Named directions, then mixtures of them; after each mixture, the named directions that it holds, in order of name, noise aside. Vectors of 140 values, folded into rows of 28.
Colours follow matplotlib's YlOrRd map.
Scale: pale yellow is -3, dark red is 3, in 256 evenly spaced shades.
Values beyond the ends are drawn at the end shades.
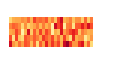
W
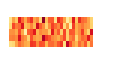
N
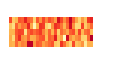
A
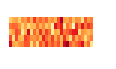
W.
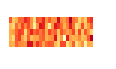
A.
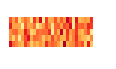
N, W.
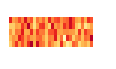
A, W.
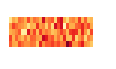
N, W.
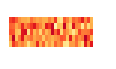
A, W.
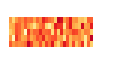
A, W.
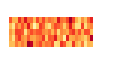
A.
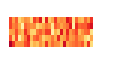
N, W.
